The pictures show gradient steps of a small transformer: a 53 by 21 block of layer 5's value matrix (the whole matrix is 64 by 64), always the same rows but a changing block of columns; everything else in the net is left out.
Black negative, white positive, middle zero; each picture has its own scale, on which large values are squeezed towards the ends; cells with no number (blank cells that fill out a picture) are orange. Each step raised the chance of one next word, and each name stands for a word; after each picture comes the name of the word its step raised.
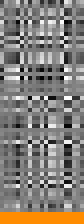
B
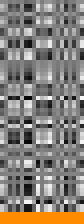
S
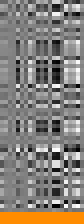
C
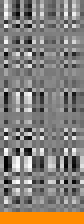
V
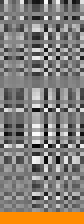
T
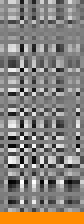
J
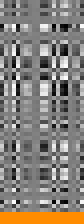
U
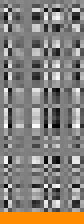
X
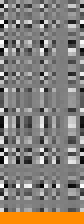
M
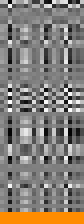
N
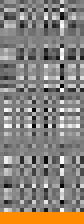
X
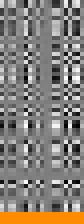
B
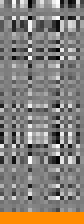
T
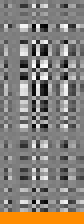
U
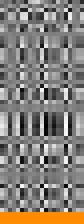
X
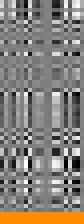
V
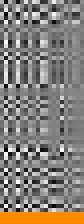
C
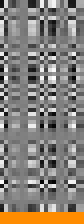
B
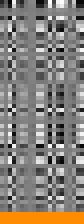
T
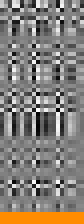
B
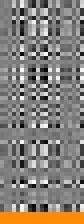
B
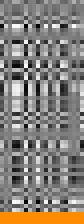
U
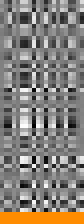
X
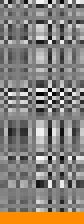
N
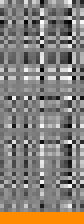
B
